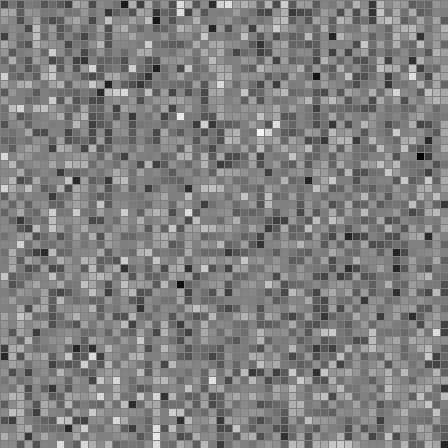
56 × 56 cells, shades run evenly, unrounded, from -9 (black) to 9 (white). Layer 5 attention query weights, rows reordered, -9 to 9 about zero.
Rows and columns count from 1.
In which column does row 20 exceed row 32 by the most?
1
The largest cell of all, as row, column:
17, 33
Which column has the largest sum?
55
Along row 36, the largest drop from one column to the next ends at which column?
23
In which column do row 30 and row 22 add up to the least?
54
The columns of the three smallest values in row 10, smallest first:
40, 19, 49
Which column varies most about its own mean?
20
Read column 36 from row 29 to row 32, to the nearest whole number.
3 1 2 0
